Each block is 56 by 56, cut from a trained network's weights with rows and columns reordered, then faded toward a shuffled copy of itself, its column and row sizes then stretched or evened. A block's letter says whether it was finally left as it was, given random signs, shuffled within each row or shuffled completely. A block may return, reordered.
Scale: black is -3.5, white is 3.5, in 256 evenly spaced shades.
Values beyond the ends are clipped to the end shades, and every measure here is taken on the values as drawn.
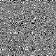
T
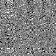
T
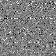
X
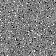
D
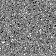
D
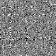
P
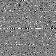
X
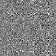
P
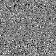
X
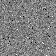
D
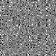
T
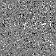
P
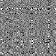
T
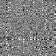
T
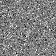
D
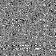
P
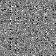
P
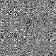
T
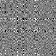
T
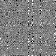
T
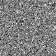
D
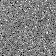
D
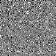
P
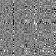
T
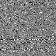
X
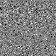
X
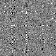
P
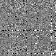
P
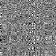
T
